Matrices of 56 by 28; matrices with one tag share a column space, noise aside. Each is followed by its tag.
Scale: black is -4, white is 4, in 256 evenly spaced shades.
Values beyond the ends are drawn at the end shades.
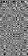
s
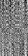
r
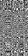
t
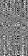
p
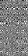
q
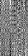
r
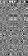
s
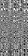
t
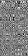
s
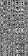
r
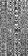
r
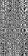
r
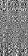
t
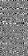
q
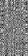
r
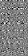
q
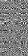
q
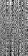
r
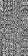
r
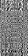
t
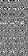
q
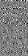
q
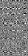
q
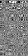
s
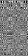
s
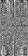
p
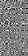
q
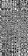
t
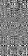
p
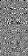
q
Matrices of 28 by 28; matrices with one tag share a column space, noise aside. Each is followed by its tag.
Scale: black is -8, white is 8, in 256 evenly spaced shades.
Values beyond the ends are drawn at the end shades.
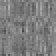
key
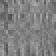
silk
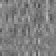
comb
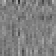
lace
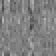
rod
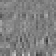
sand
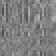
comb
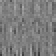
key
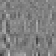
sand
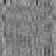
lace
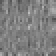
rod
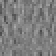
comb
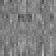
silk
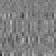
sand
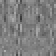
comb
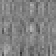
key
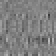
sand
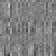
key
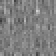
rod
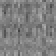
comb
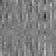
silk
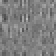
comb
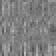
key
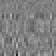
sand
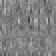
rod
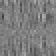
silk
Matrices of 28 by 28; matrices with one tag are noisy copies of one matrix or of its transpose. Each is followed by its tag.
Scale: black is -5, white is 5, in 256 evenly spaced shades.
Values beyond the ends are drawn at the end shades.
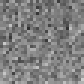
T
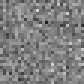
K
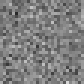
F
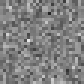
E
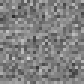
F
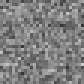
K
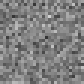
F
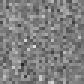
K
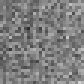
T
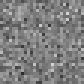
K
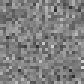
F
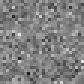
F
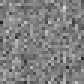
K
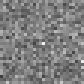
F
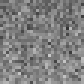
T
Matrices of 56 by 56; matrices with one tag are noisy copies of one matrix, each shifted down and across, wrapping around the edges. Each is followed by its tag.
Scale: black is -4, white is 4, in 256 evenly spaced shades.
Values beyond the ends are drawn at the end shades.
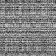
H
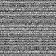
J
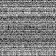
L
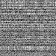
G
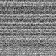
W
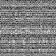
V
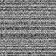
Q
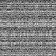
V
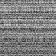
L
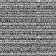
J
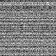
Q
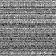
L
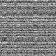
J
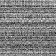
L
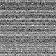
W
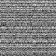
J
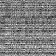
H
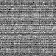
H
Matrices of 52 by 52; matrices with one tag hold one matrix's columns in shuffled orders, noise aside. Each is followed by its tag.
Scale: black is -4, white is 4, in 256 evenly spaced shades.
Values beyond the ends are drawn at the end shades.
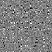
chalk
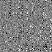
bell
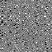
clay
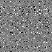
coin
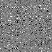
clay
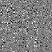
chalk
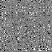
bell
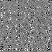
bell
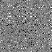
clay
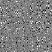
chalk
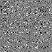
coin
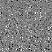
bell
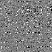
coin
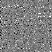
clay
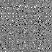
clay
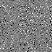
clay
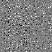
clay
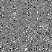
bell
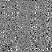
bell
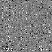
bell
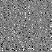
bell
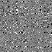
coin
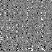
bell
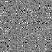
chalk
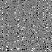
bell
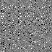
clay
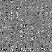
bell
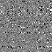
coin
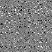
coin
